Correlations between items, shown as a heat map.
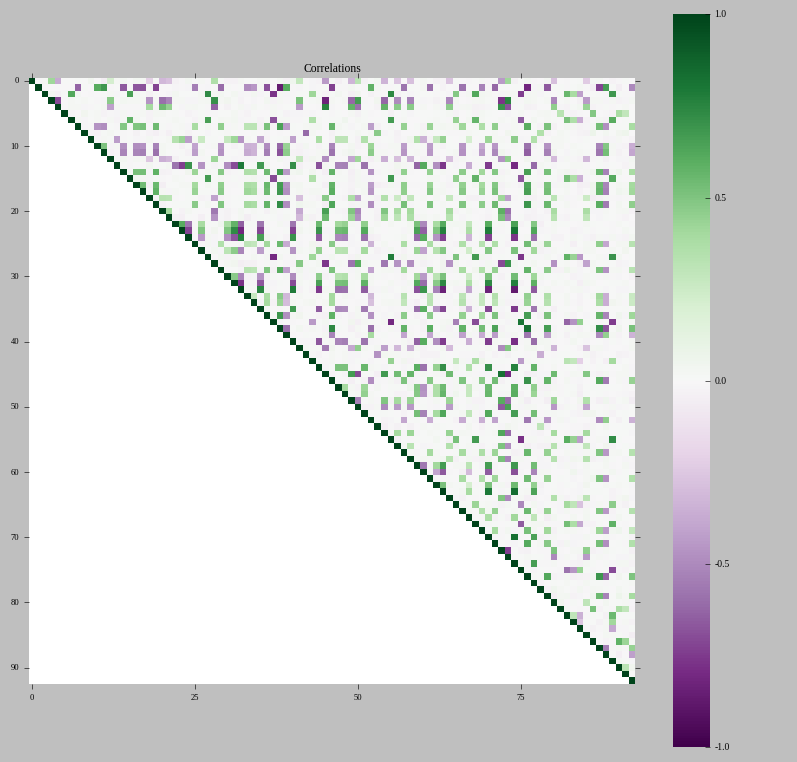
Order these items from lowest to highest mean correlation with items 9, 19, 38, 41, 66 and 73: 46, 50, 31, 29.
31, 50, 29, 46
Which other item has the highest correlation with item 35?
32
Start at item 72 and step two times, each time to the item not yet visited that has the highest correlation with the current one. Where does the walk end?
4
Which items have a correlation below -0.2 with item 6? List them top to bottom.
37, 75, 84
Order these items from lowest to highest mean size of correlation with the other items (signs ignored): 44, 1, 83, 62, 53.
53, 83, 62, 44, 1
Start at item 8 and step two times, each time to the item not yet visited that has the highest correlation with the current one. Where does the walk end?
78
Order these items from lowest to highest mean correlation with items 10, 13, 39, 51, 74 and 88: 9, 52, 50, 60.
60, 50, 9, 52
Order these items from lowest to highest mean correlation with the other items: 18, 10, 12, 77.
10, 12, 18, 77
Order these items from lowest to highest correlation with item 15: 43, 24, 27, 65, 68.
24, 43, 65, 68, 27
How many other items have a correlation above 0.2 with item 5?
4
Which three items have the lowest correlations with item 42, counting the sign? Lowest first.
8, 53, 78
